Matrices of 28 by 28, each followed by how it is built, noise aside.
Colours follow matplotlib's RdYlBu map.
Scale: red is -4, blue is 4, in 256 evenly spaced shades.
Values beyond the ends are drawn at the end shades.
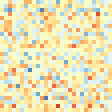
repeating columns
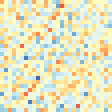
Hankel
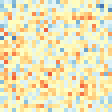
blocks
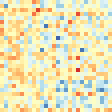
blocks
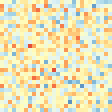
blocks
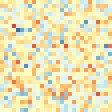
blocks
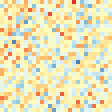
Hankel
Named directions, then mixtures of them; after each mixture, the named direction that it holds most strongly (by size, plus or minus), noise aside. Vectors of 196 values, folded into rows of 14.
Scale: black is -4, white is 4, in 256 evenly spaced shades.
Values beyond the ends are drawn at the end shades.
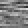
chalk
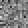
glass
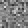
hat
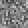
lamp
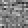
chalk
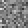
hat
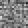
glass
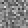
hat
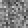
lamp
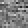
chalk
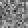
hat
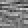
chalk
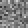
glass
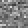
glass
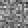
hat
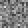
hat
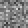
hat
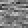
chalk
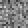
glass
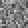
lamp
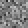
lamp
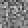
hat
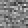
chalk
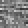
chalk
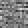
chalk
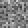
hat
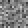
glass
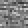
chalk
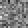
glass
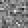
hat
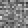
glass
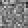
hat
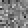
glass
